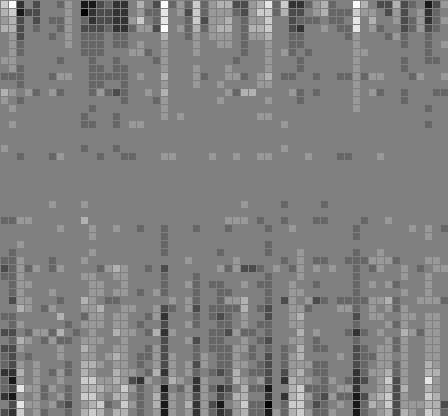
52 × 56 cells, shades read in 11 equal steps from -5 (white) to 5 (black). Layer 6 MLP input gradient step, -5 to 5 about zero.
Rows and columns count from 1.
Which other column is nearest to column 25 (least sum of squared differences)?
34
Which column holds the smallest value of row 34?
15
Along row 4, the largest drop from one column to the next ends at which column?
21
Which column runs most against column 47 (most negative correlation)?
14
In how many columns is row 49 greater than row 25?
19
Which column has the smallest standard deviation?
10
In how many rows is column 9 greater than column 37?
17
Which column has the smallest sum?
49
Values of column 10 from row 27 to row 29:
0 0 0
